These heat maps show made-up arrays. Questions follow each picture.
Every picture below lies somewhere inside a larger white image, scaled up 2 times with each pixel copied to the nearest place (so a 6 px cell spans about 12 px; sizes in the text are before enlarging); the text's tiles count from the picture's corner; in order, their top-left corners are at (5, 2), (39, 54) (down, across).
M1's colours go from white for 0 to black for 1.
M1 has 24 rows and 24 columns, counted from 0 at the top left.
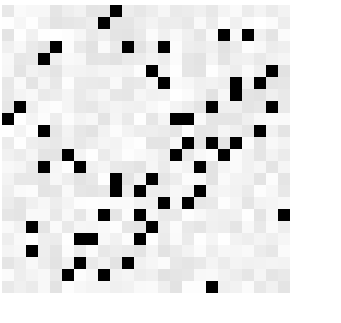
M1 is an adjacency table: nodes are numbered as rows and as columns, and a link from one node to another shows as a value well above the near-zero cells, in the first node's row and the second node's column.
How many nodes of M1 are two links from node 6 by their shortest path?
5
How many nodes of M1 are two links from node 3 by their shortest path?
3
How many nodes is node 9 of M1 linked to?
3
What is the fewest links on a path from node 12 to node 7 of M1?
6
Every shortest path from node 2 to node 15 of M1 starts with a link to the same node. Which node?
node 18
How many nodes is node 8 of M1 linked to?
3
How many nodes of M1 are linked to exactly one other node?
6
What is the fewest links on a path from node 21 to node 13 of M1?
2
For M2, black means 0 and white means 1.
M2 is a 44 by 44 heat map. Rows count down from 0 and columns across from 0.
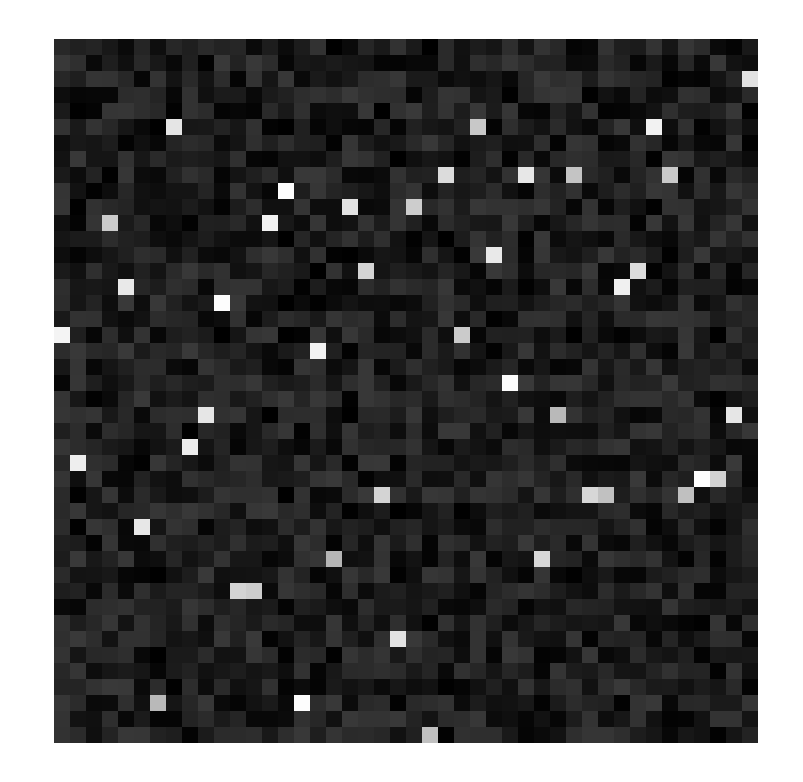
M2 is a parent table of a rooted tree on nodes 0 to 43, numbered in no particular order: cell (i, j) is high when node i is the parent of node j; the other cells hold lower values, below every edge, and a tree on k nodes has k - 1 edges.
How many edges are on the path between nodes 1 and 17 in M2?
5
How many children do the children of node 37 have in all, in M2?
1
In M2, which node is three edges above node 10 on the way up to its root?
14
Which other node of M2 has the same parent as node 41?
40
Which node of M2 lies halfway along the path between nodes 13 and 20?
34
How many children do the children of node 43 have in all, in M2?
3
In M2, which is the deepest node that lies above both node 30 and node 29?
8
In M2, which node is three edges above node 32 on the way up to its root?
18
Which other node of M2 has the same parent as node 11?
12
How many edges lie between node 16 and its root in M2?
6
